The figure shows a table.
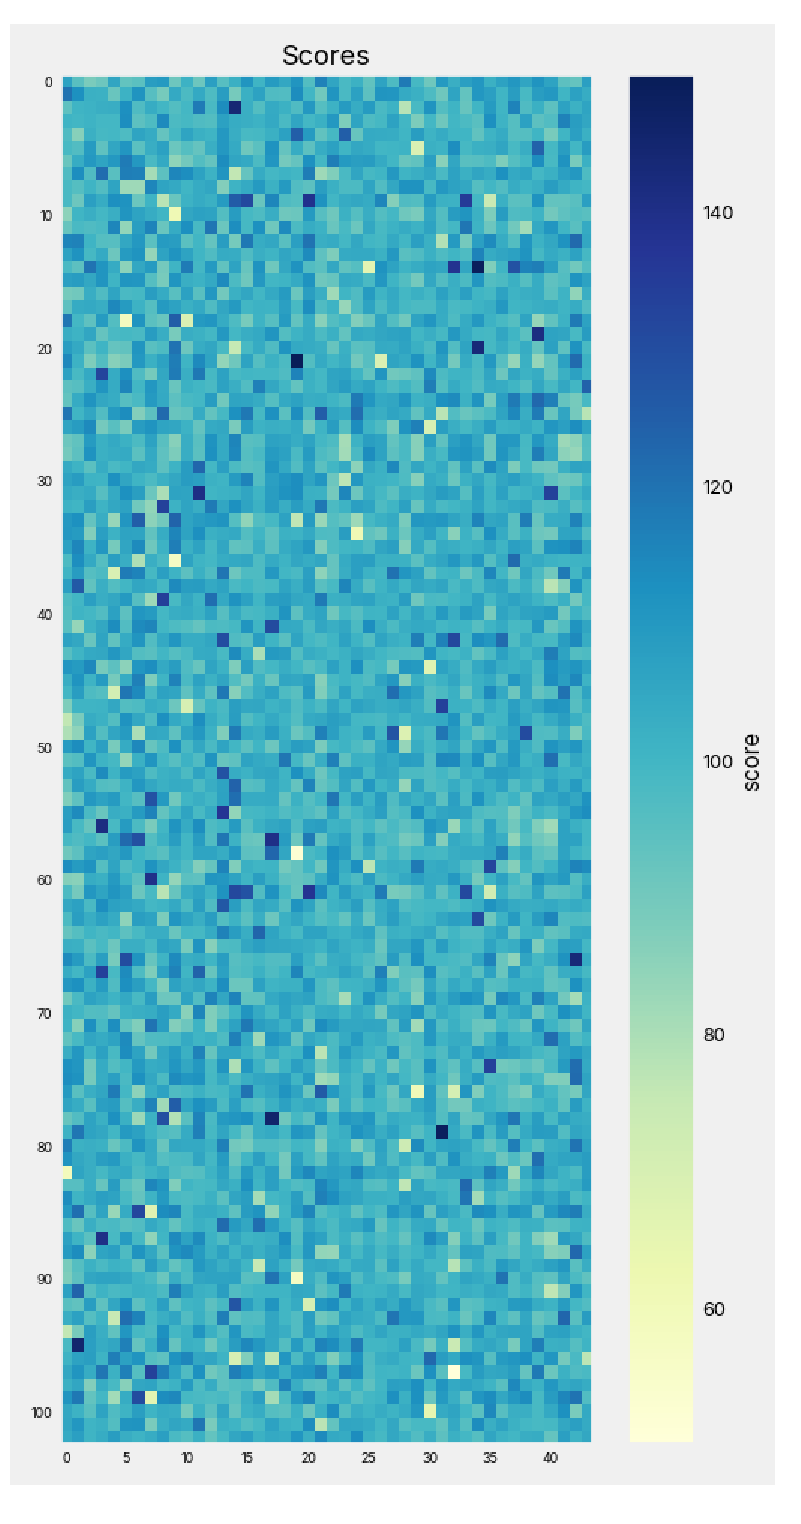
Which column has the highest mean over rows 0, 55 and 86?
13
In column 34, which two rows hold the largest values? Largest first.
14, 20
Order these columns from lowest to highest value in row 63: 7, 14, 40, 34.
14, 7, 40, 34
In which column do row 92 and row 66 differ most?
42
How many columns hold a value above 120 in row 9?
4
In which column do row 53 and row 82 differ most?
0
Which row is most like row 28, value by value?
27
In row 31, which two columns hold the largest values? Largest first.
11, 40
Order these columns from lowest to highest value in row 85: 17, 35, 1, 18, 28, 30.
17, 30, 18, 28, 35, 1
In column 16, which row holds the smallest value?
89
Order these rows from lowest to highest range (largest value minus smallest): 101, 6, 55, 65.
65, 6, 101, 55
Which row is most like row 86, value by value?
64
